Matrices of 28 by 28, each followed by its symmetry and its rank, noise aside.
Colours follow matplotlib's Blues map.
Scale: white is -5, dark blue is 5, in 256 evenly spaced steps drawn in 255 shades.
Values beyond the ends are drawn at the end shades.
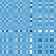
symmetric, rank one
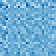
no symmetry, rank three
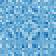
symmetric, rank three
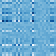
no symmetry, rank one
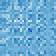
symmetric, rank three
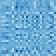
no symmetry, rank three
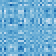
antisymmetric, rank two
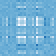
symmetric, rank one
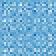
symmetric, rank three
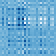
no symmetry, rank two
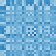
symmetric, rank two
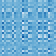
no symmetry, rank one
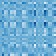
no symmetry, rank two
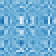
no symmetry, rank two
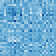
symmetric, rank three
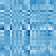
no symmetry, rank two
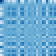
symmetric, rank one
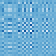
symmetric, rank one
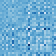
symmetric, rank three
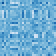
symmetric, rank three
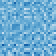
no symmetry, rank three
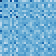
symmetric, rank two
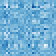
no symmetry, rank three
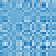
antisymmetric, rank two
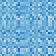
no symmetry, rank two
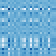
no symmetry, rank one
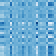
no symmetry, rank one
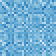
symmetric, rank three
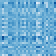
antisymmetric, rank two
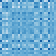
symmetric, rank one
